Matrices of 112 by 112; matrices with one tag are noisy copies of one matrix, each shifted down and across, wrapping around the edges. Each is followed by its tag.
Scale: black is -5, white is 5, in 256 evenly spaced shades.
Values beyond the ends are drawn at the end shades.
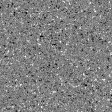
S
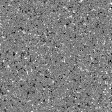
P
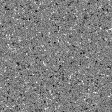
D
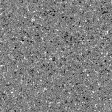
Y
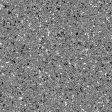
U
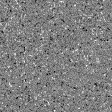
D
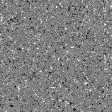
U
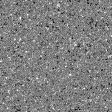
Y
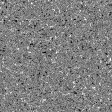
S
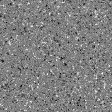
U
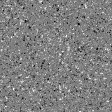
U
